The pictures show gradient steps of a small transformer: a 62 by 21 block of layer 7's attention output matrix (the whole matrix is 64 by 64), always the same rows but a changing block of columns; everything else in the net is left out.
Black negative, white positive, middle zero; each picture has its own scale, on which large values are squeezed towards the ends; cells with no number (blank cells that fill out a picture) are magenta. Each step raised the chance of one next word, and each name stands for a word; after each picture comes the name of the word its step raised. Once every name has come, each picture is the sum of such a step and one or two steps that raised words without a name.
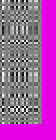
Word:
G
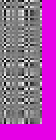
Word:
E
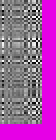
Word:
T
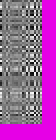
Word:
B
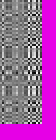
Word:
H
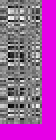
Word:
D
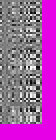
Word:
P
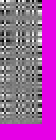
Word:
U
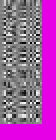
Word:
G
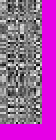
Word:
G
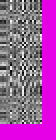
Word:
H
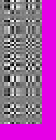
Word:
G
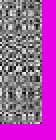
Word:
B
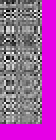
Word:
T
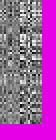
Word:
T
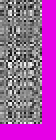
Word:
E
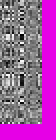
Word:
E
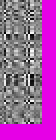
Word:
E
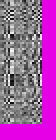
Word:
T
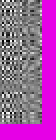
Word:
U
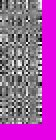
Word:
G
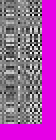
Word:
H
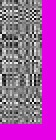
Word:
T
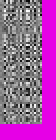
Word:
D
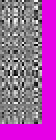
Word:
E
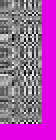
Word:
H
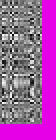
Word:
P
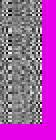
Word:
H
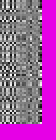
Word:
D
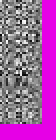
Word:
U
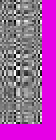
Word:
P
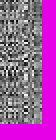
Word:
G
